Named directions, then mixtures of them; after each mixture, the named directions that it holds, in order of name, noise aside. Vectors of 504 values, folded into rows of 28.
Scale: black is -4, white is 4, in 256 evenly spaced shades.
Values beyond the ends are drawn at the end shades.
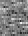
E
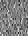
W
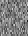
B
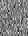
W.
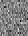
B, E, W.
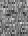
B, E.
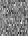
B, E, W.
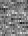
E.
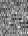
B, E, W.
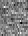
E, W.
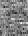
E.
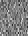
W.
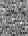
B, E.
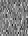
B, W.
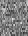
B, E.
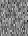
B.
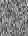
B.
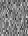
B, W.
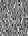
W.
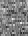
B, E.
